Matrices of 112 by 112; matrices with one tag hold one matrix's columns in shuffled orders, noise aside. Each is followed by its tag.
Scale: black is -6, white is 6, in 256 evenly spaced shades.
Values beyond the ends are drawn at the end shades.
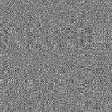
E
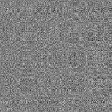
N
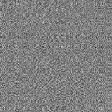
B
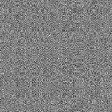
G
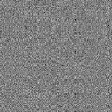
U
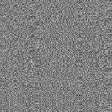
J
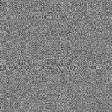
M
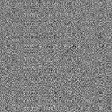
B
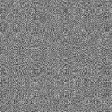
G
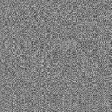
J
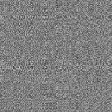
M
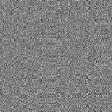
U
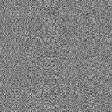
U
